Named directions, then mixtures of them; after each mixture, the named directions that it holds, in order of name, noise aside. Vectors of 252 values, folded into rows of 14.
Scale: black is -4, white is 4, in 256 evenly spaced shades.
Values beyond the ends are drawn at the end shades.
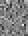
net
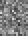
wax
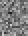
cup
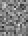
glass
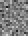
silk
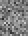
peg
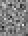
glass, net.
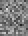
glass, net, wax.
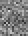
peg.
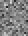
glass, silk.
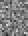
silk.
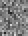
cup, glass, silk.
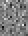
glass, net.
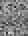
glass, peg, wax.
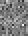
net, peg.
